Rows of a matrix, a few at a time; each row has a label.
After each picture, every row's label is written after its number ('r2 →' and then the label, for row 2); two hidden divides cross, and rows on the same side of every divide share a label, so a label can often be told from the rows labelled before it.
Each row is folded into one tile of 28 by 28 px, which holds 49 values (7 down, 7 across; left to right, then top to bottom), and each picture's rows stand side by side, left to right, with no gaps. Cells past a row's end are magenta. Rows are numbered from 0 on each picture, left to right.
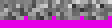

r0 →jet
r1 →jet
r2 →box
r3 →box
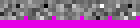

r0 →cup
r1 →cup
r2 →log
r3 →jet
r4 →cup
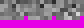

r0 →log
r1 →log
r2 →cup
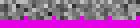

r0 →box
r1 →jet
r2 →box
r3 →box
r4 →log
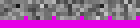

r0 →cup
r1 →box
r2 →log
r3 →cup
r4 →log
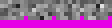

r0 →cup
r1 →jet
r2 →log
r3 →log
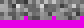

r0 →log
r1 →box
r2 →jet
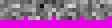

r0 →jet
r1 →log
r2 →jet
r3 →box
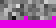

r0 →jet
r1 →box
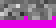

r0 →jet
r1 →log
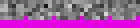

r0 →log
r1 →cup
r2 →box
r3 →cup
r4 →log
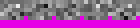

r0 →jet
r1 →cup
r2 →cup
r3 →box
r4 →jet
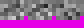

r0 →cup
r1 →cup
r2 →jet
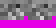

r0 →cup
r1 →cup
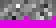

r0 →jet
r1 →cup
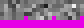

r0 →log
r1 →cup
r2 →jet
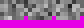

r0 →log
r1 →jet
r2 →log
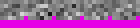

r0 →cup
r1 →jet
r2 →cup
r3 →cup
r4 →jet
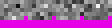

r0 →cup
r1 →jet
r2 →log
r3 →box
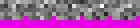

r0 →box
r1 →box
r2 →log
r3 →jet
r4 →jet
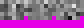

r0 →box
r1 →box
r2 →jet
